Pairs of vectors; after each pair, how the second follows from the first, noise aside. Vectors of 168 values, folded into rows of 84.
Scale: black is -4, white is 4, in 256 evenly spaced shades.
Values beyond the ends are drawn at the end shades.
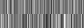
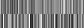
shuffled.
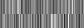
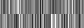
copied.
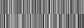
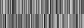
negated.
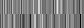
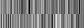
wrapped around.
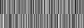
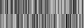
shuffled.
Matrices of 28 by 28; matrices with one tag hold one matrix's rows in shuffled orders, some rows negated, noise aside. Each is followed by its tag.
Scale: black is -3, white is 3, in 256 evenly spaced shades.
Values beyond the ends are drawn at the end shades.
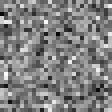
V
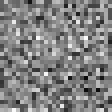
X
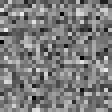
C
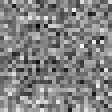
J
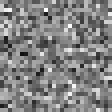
V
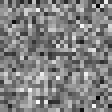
J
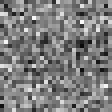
C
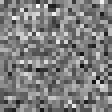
J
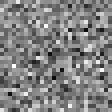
X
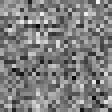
J
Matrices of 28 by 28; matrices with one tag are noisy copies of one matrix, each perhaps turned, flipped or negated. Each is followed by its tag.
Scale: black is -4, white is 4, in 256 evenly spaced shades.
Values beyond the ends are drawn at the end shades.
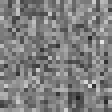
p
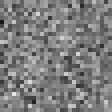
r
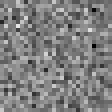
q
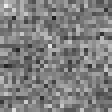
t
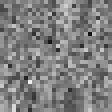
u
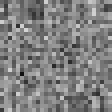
p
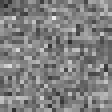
t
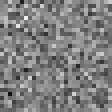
q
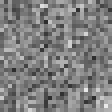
t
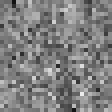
u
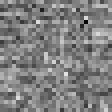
p
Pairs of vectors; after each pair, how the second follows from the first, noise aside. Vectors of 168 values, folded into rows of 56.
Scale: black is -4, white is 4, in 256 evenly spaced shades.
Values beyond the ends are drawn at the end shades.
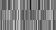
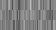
negated, shrunk.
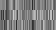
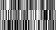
wrapped around, negated, scaled up.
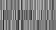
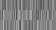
negated, shrunk.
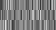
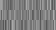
negated, shrunk.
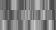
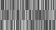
shuffled.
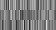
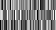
wrapped around, negated, scaled up.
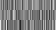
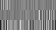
negated, partly zeroed.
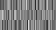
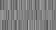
shrunk.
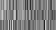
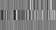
negated, partly zeroed.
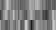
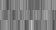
negated, shrunk.
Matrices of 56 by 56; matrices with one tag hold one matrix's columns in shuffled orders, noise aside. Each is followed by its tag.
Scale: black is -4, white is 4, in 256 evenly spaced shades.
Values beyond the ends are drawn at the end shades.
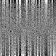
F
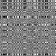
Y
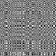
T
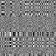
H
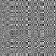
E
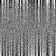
F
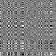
T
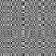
E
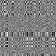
H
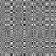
E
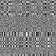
H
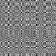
E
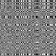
Y
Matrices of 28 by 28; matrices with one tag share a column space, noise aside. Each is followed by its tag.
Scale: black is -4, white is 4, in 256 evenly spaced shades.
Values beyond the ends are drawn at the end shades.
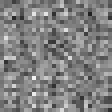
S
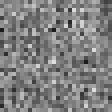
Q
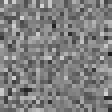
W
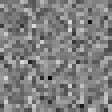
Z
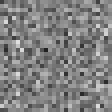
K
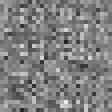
S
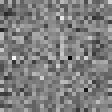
S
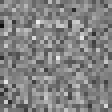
Z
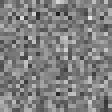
S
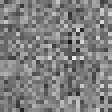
S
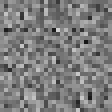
Q
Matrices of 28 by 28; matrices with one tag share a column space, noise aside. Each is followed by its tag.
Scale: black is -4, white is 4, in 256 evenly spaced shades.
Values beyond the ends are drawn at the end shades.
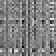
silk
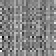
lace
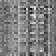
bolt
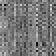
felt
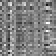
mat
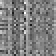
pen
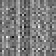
lace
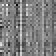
felt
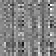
felt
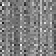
mat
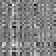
felt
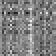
pen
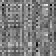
felt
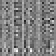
silk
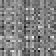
lace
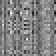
pen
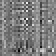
silk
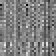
felt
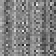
mat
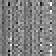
mat
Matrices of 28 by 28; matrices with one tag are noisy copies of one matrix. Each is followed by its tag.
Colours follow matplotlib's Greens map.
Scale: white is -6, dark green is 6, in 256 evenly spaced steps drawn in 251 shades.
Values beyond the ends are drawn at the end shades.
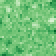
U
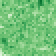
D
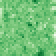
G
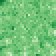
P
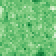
G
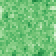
G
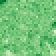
P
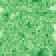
G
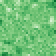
U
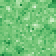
U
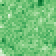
D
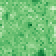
G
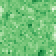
G
